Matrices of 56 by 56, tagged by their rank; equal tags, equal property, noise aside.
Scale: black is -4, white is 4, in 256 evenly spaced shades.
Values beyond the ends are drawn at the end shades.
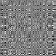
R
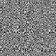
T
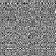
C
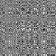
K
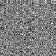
T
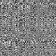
C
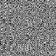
T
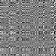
R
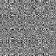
C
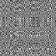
K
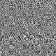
T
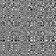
R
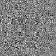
T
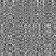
C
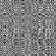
K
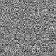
T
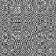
K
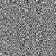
T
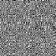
T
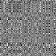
K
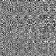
C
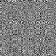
C
